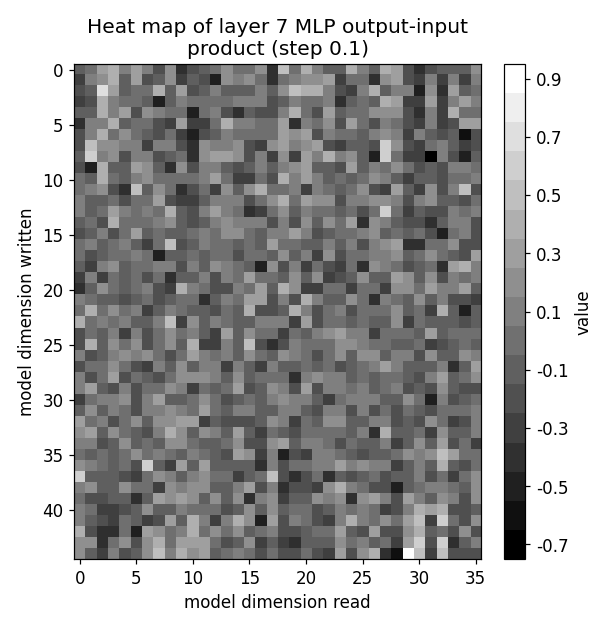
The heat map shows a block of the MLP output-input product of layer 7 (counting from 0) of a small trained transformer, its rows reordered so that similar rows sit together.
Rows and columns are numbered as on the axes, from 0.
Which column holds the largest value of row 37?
0
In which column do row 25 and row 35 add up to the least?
18
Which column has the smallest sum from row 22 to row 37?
16
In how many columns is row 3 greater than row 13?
12
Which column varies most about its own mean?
32
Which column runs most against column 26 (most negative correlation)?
1
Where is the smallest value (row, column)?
8, 31
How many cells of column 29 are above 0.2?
4
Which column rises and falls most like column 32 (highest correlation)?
30
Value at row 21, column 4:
-0.2
